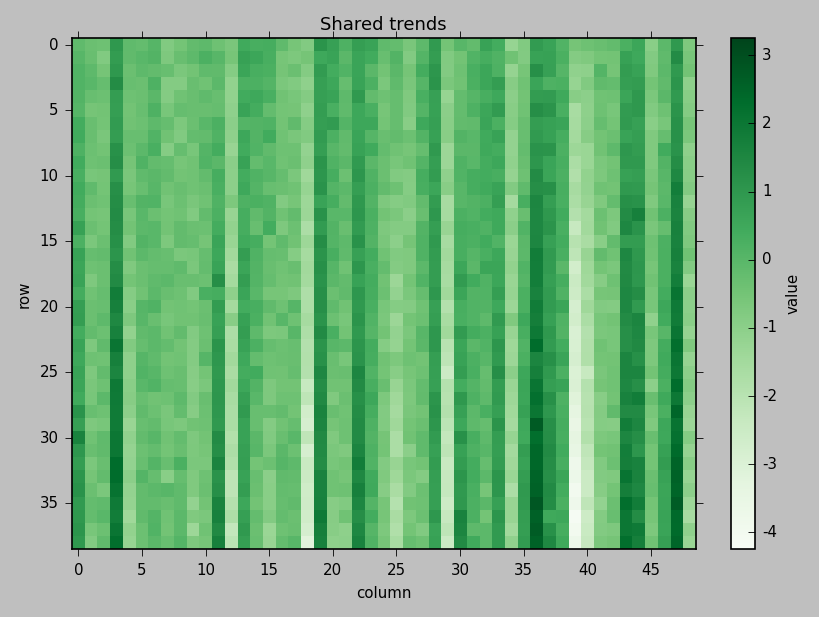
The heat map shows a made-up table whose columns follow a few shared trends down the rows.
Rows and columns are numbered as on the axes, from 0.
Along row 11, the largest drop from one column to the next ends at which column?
48
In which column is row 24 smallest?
39
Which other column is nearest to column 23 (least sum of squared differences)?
38
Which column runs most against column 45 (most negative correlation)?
12
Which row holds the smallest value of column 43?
0
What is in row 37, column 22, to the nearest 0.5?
1.5
